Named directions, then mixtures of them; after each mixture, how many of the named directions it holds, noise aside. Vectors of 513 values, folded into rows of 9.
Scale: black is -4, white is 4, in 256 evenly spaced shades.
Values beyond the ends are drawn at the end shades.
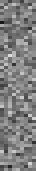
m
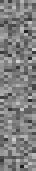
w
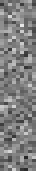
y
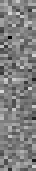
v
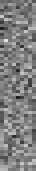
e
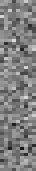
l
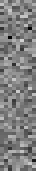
three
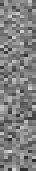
two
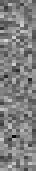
two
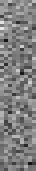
two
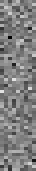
two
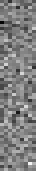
three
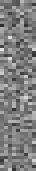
four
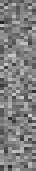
one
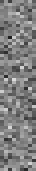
four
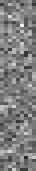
one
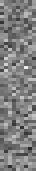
three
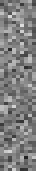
one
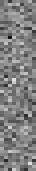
four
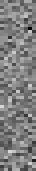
four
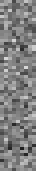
one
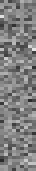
three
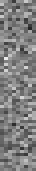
two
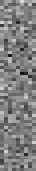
four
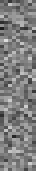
three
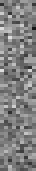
four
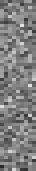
two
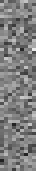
two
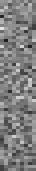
one
